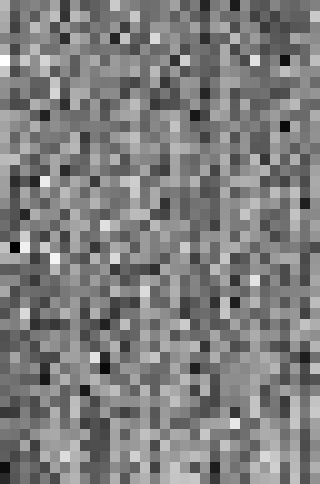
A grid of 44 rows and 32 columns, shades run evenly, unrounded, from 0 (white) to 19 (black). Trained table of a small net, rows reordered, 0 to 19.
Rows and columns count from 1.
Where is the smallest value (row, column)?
6, 1
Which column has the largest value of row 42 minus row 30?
31
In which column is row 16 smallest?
27
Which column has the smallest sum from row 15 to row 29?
23
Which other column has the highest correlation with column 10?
2
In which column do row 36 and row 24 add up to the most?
9
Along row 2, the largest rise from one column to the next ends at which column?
7
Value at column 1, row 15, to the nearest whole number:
5
